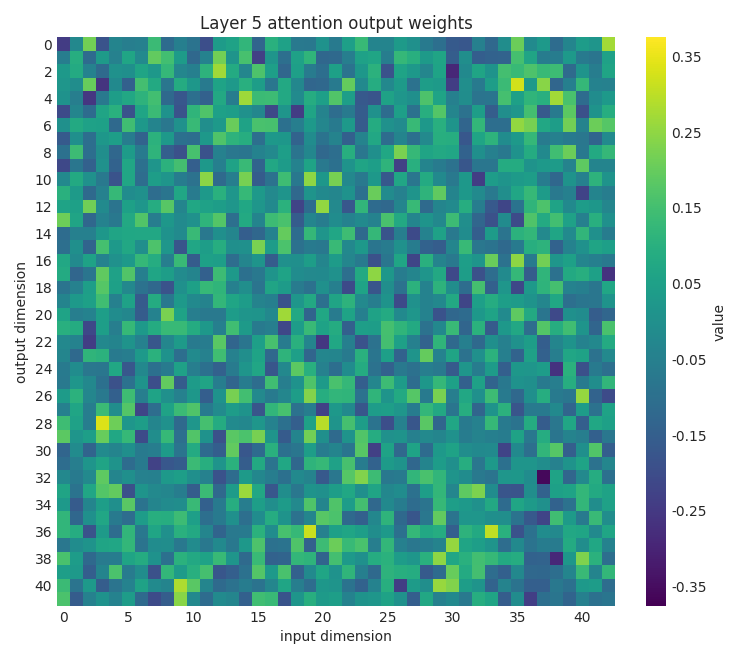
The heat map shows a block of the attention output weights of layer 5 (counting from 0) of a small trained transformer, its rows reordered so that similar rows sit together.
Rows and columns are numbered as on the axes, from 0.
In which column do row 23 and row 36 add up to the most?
33
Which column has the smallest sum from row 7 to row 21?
18
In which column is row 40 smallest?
26
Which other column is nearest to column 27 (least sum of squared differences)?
1
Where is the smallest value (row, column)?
32, 37
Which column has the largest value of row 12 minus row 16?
27
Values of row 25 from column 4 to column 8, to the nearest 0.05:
-0.2 -0.1 0 -0.2 0.2
